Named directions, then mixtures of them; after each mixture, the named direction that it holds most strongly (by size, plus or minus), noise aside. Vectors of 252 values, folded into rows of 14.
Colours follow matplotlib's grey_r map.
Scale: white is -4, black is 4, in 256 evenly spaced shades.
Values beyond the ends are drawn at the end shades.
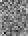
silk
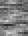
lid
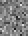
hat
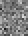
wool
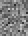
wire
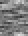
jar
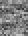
lid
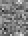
wool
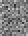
wire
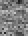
jar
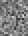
hat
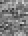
jar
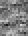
lid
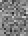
silk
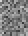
silk
